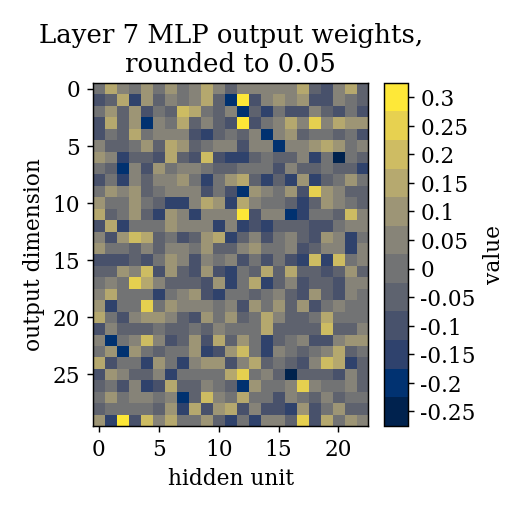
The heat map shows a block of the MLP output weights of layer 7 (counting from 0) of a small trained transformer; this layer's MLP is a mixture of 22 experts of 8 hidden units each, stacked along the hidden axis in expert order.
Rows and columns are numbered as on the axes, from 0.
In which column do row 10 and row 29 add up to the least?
11
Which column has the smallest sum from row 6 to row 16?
17
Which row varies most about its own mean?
29
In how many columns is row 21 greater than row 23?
7
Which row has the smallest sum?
6
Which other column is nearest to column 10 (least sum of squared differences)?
13
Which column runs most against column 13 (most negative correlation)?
21
